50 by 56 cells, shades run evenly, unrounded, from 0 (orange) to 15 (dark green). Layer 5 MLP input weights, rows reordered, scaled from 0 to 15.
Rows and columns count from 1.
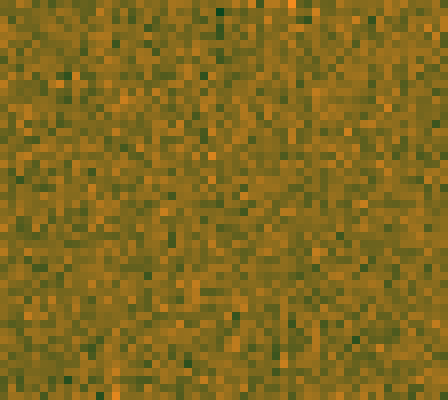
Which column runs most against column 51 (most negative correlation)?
7
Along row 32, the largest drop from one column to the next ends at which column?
40
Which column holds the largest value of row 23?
3
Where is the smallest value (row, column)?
1, 37
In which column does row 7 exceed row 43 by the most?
30
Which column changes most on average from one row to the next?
26
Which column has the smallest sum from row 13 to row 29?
27
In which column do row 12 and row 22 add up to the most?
12
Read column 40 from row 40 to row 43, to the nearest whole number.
7 5 4 4
